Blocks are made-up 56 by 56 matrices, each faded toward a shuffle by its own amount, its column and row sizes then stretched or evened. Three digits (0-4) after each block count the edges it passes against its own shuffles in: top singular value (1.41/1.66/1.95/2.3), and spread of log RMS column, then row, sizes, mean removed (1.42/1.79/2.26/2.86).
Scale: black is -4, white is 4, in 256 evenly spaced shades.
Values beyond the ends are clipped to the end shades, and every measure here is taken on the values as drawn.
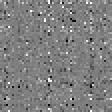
1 3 2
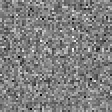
0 0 1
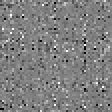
0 3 2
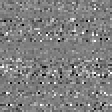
0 0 4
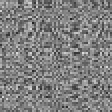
4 1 3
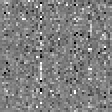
2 3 1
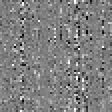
2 4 0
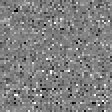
1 0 2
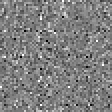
1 2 1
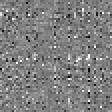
2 3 2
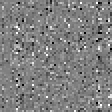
2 3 1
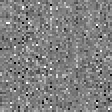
1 3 0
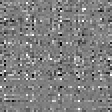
1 3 4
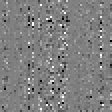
0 4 0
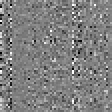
3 4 1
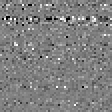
3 0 3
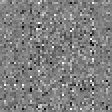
0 3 2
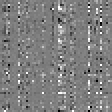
3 4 2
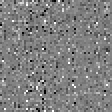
0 3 1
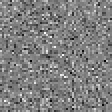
3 1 0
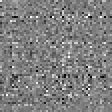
3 2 3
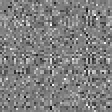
4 2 2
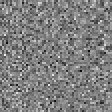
3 0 0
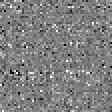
1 1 3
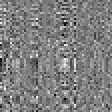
4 4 0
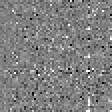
1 2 1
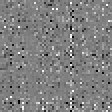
2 3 2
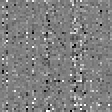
0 4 1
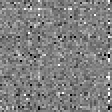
2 2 2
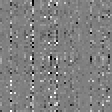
3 4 1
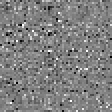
3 0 1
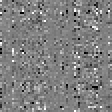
1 4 2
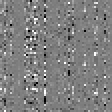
2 4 1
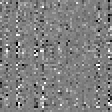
3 4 1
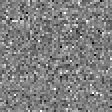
1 0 0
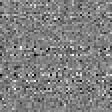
2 1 3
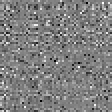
4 0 1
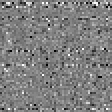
3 0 3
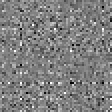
3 2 3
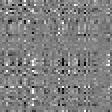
4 3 4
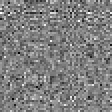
3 0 2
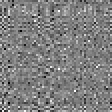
4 3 1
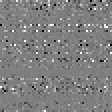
0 0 4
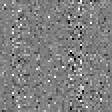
2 3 0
